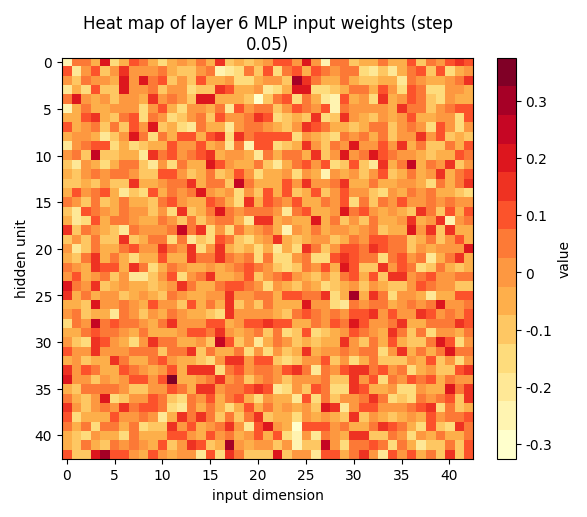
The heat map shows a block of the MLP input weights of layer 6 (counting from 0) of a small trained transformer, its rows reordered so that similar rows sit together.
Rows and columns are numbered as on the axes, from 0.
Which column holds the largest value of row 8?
7
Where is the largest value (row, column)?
34, 11
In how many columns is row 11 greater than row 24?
18
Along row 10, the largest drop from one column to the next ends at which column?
4
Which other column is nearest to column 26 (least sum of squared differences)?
21
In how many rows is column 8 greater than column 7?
9
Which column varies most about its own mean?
24
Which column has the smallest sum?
1
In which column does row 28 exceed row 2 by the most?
35
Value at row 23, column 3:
0
